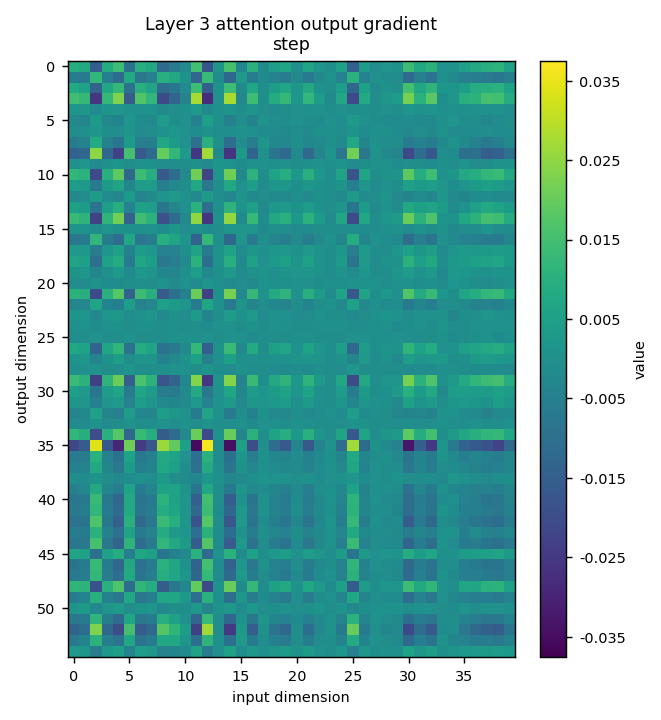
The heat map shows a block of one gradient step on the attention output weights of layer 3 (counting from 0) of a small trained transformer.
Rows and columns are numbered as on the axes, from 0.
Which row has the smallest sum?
35
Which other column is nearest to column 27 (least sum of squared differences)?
23
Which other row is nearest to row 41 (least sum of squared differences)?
47
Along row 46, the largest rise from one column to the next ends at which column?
12
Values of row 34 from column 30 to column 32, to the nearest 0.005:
0.02 0.01 0.015
